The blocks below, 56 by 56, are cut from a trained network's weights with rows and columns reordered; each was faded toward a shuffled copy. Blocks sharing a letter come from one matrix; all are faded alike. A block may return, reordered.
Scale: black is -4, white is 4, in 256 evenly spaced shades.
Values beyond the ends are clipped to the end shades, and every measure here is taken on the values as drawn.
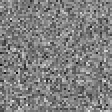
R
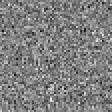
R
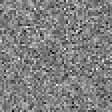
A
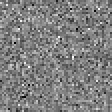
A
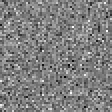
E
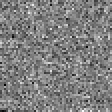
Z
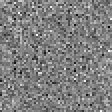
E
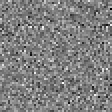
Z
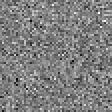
Z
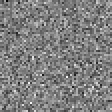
R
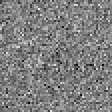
Z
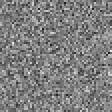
R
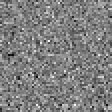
Z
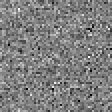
E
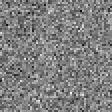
R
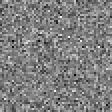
Z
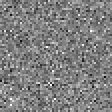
Z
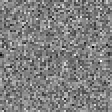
R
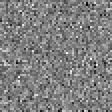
Z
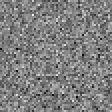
A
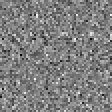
Z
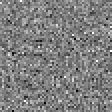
E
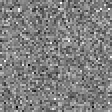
A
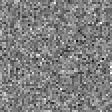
A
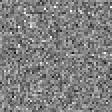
A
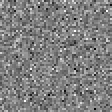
E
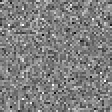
A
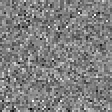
Z
